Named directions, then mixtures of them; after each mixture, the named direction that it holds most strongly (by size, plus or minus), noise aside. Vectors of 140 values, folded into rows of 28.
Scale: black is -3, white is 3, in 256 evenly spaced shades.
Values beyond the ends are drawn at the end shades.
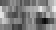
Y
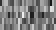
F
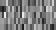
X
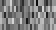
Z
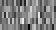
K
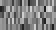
X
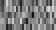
Z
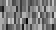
X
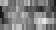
Y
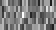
X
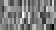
X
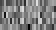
K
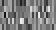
K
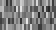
Z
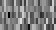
F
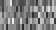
Z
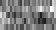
Y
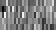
X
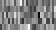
K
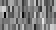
X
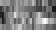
Y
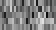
Z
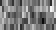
F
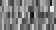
F
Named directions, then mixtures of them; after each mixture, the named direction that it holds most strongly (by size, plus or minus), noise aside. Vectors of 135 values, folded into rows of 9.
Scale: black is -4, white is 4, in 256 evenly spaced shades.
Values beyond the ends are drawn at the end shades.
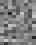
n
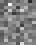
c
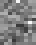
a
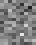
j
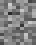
c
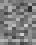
j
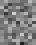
c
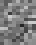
a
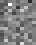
c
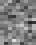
a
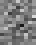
a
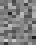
n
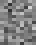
c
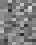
j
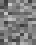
c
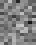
a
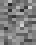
c
